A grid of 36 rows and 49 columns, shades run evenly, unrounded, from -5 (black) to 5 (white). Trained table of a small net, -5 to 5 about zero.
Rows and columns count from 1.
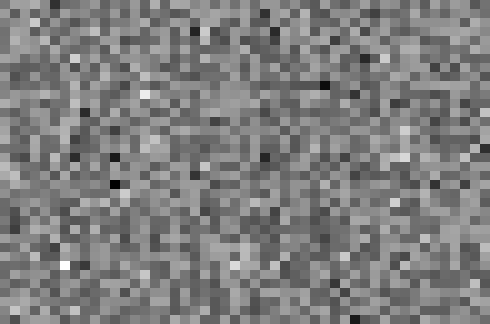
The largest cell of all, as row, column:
30, 7
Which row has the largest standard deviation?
18
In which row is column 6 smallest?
1
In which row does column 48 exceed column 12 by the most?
21
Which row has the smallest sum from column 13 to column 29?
5
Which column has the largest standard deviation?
8
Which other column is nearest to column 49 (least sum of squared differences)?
46
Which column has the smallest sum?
27
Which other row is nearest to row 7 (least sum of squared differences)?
12
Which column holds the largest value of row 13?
49
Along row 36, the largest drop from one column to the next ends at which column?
36
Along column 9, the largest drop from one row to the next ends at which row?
13
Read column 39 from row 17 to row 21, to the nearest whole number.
0 2 2 -1 1
